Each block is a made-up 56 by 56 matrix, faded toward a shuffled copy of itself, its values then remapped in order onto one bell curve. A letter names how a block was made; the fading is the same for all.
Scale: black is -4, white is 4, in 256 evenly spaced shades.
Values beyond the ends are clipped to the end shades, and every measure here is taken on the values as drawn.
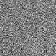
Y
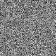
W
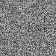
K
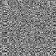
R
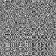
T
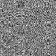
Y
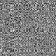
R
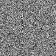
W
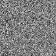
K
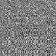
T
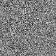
K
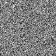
W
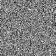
W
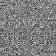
Y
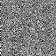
K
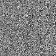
K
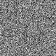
W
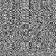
T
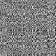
T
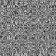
R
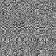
R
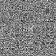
Y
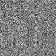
Y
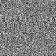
Y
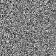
W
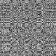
T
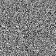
K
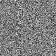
W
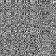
R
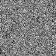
K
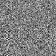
Y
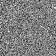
W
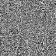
K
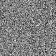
W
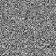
Y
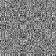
T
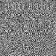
R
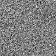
W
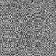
R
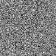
K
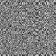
T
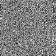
K
